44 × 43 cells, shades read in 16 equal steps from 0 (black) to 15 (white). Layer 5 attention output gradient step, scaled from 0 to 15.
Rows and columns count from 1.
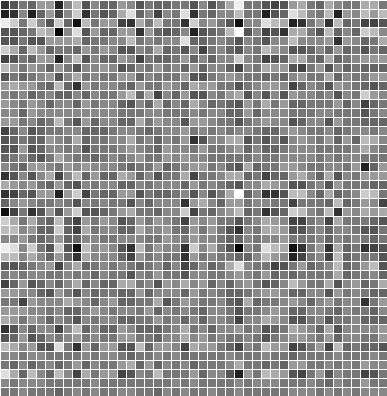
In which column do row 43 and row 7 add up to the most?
27
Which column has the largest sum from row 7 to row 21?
21
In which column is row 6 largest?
1
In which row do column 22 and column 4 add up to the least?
2
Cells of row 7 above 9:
5
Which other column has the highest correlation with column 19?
3
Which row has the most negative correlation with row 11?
12
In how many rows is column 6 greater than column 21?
15
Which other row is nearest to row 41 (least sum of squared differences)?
44
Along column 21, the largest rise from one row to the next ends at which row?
24
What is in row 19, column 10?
9
